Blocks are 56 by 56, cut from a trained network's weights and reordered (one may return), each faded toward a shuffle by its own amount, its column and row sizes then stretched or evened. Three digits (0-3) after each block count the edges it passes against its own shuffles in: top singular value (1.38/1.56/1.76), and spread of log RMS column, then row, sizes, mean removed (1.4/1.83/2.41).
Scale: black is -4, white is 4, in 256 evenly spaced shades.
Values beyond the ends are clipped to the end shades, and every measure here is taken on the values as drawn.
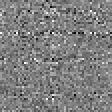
2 1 2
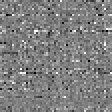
1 0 3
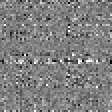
2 2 3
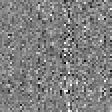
1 3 0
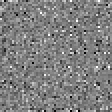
1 2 2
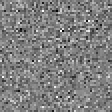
1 1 2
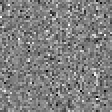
0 2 0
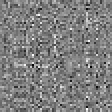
3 3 1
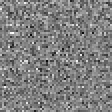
1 0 2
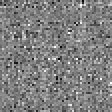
0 0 2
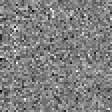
0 1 0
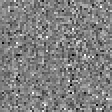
0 2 1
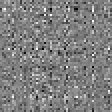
3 3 2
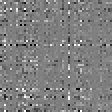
1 3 3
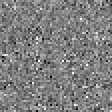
0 1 2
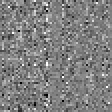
0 3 0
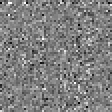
0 2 1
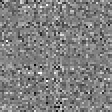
2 2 3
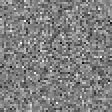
0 0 0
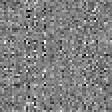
3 3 2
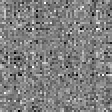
1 1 2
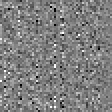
1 3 0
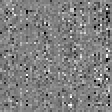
0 3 1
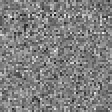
1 0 1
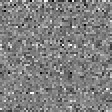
1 1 3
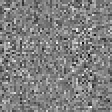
3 2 1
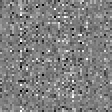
0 3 2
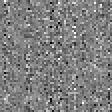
0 3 0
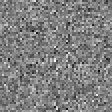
1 1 0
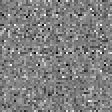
0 0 3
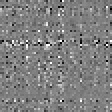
2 3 3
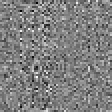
3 3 0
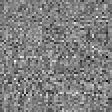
2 1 2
